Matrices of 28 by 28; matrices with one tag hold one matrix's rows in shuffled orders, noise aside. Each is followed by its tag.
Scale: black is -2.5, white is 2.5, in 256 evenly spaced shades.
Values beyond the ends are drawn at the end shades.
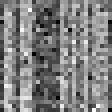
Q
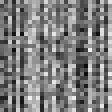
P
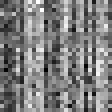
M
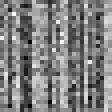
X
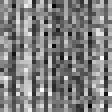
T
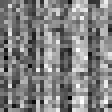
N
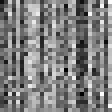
P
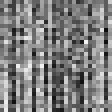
T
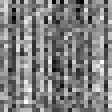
T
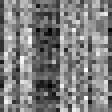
Q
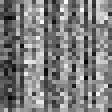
M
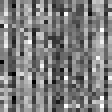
T
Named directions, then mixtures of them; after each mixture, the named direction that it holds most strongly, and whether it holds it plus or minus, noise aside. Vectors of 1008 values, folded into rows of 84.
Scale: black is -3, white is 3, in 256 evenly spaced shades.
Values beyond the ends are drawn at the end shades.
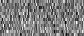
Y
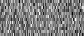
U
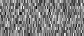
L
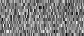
Y, plus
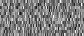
L, plus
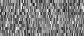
L, plus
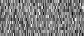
U, plus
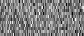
U, plus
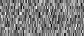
L, minus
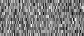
U, plus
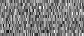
U, minus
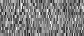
L, plus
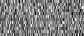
U, plus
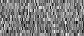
Y, minus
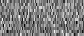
Y, minus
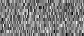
Y, plus
